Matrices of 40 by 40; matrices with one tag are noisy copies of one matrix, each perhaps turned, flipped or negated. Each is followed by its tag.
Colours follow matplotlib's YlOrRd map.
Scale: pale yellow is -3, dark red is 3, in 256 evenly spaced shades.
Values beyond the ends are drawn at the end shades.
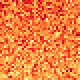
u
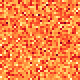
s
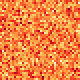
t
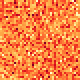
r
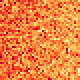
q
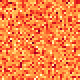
s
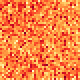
r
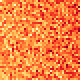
q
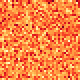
t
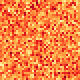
r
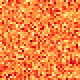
t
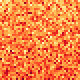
q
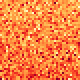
q
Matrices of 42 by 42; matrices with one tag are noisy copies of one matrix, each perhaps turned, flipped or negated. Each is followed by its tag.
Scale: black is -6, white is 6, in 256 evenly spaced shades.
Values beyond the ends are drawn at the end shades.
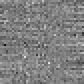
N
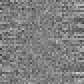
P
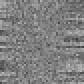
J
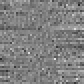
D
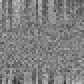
J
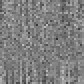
N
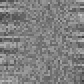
J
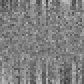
J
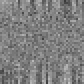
J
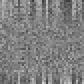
J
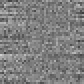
D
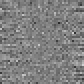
P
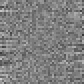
P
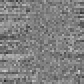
D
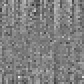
D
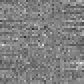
N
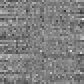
D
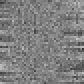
J
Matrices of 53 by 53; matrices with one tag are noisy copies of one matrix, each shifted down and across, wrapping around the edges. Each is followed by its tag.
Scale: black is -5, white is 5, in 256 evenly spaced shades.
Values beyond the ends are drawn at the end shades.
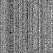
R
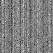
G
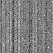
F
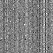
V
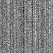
G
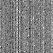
V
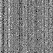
F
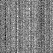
R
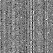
V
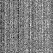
R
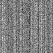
G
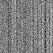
F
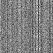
V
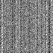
F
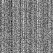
G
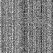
R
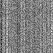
F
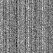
G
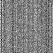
V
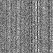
V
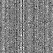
V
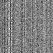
V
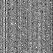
V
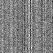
V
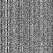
V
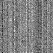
R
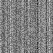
G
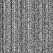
G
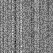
F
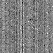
V
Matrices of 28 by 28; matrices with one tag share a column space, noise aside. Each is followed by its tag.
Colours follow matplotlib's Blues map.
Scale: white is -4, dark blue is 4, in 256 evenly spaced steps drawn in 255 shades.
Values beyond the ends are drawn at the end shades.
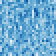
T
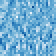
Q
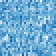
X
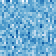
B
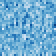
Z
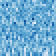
X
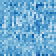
Z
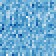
Z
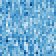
Q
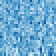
X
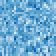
X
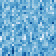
X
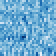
X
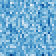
Z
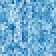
T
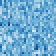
Q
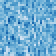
X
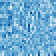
Z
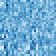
Q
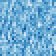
Q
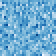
Z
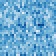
Z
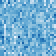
B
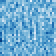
T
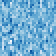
Q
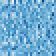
B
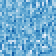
Q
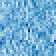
Q
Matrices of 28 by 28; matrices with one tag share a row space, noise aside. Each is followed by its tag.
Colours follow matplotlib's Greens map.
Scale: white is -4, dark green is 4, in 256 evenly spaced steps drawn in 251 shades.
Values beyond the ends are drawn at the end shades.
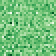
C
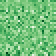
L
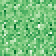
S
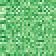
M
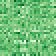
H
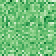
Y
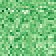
Y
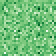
S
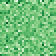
L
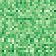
C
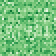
C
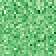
S
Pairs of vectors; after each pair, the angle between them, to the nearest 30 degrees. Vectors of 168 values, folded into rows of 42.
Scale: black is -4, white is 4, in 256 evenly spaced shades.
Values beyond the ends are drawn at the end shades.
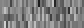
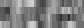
90 degrees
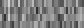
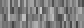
30 degrees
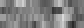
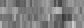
150 degrees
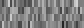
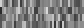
90 degrees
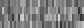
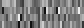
120 degrees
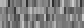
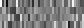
60 degrees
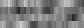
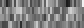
120 degrees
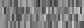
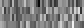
30 degrees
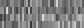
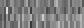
30 degrees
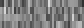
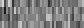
150 degrees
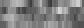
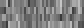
60 degrees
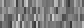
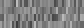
150 degrees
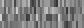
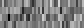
60 degrees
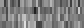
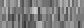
150 degrees
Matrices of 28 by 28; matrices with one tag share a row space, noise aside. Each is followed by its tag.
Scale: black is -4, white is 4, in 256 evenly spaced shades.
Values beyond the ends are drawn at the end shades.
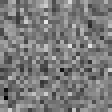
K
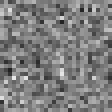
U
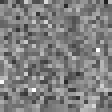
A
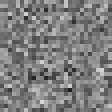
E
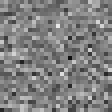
U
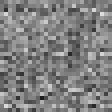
A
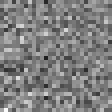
K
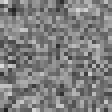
U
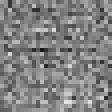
E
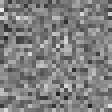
K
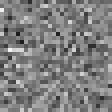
K
